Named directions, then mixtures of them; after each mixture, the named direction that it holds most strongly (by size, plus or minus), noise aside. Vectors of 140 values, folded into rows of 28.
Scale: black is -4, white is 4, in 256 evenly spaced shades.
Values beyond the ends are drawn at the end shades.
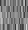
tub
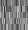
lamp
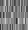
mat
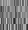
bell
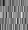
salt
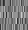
salt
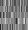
mat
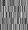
salt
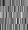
salt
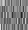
salt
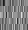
salt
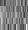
tub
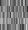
tub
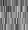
lamp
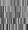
bell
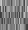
tub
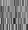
bell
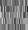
lamp
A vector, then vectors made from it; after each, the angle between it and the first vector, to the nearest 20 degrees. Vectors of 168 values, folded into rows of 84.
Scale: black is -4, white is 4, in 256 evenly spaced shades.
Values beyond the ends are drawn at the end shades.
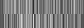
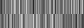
40 degrees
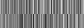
140 degrees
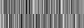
140 degrees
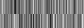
140 degrees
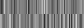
100 degrees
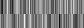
80 degrees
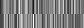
40 degrees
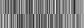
140 degrees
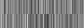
100 degrees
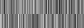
100 degrees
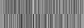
160 degrees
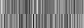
140 degrees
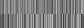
60 degrees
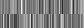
80 degrees
